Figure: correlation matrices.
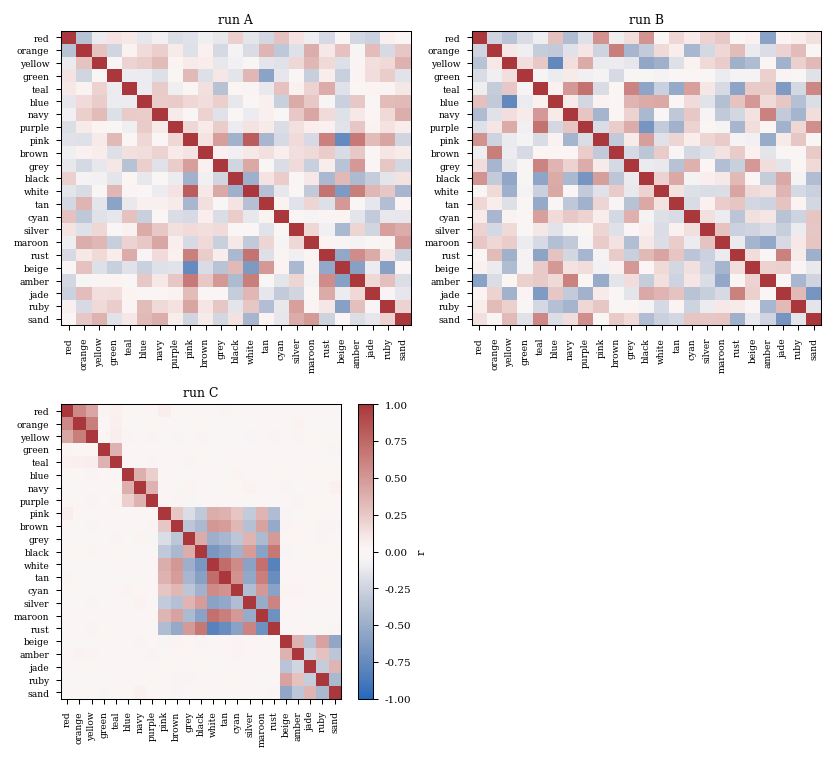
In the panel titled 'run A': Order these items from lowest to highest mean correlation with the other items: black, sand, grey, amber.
black, grey, sand, amber
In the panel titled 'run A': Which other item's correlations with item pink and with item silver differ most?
white
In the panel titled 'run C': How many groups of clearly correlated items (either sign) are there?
5
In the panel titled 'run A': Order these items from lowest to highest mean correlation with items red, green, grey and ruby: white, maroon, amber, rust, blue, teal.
maroon, teal, rust, blue, amber, white
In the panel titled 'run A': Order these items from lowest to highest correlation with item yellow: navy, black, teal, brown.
black, brown, teal, navy
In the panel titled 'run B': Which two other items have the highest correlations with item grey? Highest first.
teal, beige
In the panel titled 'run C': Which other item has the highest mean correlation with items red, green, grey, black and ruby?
rust
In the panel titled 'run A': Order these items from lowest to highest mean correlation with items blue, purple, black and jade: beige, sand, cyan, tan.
cyan, beige, tan, sand
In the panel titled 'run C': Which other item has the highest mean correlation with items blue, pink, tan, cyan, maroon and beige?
white
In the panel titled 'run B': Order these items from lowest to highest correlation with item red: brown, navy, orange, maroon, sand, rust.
navy, orange, brown, rust, sand, maroon
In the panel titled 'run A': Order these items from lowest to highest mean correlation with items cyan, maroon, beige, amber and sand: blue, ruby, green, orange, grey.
green, grey, ruby, blue, orange
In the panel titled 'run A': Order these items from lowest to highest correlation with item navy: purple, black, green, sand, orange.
green, black, purple, orange, sand
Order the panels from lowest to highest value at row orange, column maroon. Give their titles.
run C, run B, run A
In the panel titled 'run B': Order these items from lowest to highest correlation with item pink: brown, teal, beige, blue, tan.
brown, teal, beige, blue, tan
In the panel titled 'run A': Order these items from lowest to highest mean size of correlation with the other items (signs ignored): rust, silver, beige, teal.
teal, silver, rust, beige
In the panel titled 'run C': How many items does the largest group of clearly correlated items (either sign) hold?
10
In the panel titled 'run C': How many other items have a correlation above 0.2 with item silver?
3
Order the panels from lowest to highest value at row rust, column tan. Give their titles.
run C, run A, run B
